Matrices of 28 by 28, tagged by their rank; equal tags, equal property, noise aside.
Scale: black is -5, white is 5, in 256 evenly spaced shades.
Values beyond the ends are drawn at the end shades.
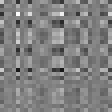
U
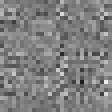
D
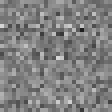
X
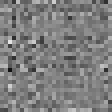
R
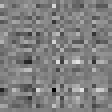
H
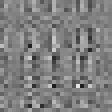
H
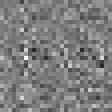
D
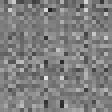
D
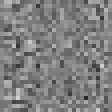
X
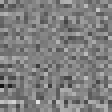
D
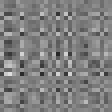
U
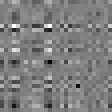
U
